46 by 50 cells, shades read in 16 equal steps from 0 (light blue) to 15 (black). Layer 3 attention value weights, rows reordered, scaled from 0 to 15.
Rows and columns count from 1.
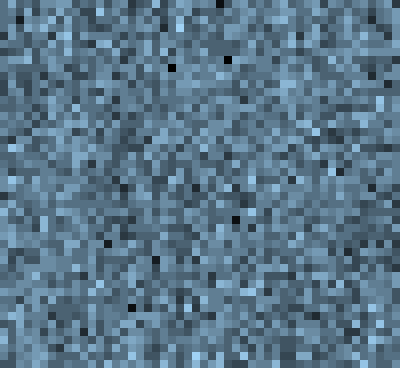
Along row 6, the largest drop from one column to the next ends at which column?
13
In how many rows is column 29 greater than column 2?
17
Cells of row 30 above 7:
18
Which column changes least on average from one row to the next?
5
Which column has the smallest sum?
26
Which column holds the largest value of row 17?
42
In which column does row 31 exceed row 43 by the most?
48
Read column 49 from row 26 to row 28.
4 8 5
